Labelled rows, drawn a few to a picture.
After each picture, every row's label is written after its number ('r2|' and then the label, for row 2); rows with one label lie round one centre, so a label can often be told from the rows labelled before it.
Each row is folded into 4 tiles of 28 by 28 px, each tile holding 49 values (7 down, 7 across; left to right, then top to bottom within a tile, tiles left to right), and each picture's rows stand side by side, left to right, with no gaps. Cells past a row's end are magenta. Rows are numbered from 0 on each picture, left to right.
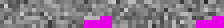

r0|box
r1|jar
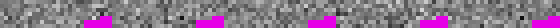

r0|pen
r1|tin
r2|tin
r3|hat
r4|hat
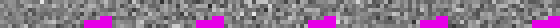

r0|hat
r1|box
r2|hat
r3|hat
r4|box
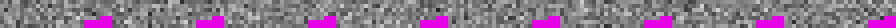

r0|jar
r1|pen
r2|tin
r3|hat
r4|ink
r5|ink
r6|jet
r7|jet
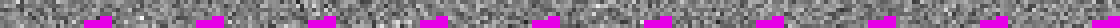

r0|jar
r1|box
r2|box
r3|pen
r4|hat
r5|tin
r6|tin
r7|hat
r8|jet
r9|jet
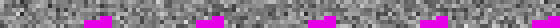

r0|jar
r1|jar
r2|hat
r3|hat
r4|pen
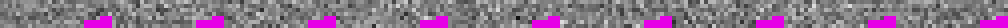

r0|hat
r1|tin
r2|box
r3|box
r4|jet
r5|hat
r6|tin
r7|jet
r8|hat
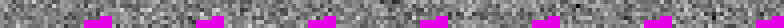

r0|box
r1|box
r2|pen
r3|tin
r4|hat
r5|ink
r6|hat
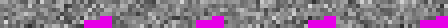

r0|tin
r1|box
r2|tin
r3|hat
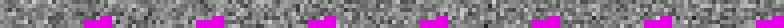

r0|hat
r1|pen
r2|hat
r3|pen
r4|box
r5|jar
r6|hat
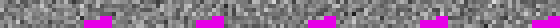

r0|jar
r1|jet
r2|hat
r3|pen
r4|box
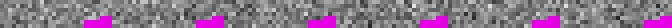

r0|jet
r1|hat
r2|jet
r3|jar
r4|jet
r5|tin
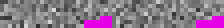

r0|box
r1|tin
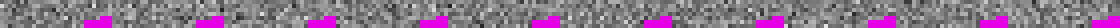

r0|tin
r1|jet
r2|ink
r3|jar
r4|jet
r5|ink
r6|pen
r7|box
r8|jar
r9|jar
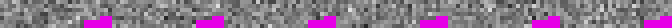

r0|jar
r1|box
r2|jet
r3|hat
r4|jar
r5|jet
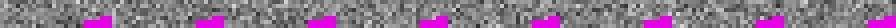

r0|tin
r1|hat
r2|tin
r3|jet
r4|tin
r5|tin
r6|jar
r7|pen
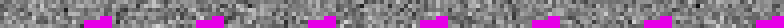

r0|jet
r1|pen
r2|tin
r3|jet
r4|jet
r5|tin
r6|jar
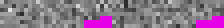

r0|jar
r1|pen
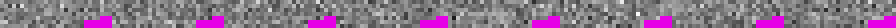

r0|box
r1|box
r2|hat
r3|box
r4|box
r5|hat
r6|tin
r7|tin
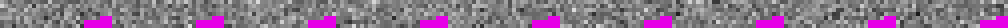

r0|jar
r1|jar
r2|hat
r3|tin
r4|hat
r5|hat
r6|ink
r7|hat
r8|jar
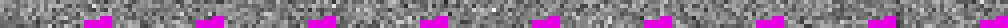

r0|tin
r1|ink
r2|ink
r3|ink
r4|jet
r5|jet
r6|hat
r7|hat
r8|jet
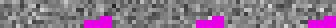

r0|jet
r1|hat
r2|jar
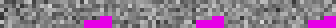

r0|jet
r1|jet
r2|ink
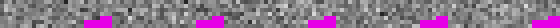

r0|box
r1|pen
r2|tin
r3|jet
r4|hat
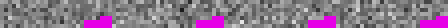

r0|jar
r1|box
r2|pen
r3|ink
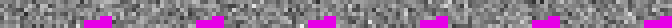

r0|jet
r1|jet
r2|jet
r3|hat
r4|jar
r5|ink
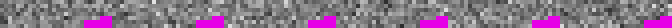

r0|ink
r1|tin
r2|hat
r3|ink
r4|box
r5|ink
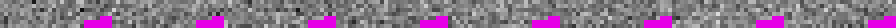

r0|ink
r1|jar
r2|jar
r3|jet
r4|jar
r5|tin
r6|box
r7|hat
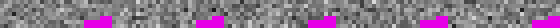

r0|ink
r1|hat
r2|box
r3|tin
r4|box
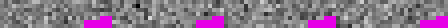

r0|hat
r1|jar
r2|hat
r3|jet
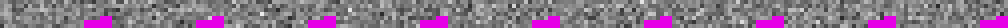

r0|jet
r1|tin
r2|ink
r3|hat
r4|jet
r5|pen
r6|pen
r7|box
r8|hat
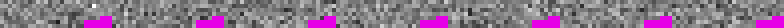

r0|tin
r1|hat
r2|ink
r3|jet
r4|jar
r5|jet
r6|box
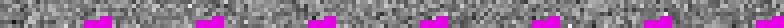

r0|jet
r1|jar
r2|hat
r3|hat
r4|jet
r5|hat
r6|hat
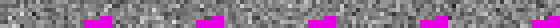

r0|ink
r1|jet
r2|pen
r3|box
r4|pen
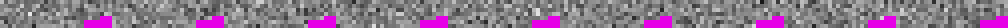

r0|ink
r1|hat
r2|hat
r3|jar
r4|tin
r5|hat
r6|jet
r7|jar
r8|box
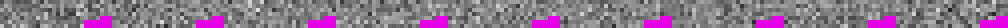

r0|box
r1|box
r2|ink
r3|ink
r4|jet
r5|ink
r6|ink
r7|box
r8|jar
